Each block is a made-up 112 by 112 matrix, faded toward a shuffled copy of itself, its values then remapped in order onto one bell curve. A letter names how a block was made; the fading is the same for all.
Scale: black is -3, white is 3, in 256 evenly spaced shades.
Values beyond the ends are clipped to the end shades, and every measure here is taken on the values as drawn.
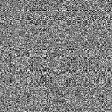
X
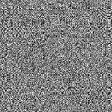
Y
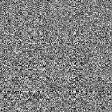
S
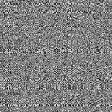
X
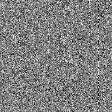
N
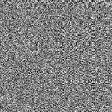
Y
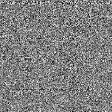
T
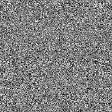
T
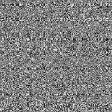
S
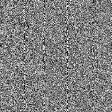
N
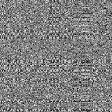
X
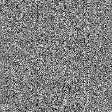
N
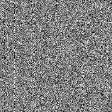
N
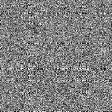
S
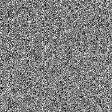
N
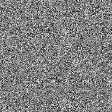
T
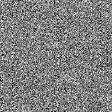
N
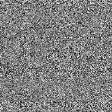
T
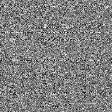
T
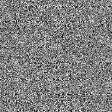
T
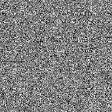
T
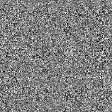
T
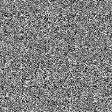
T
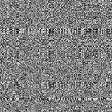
X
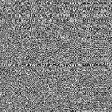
X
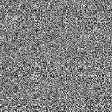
S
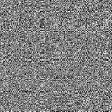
X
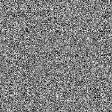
T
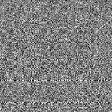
X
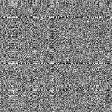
X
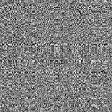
X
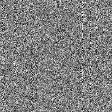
N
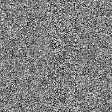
N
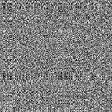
Y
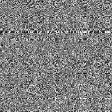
S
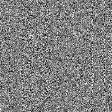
N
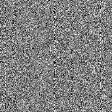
N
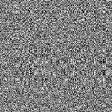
Y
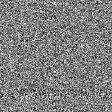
T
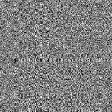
Y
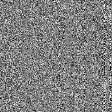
N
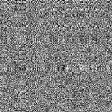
Y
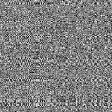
X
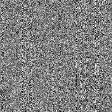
N
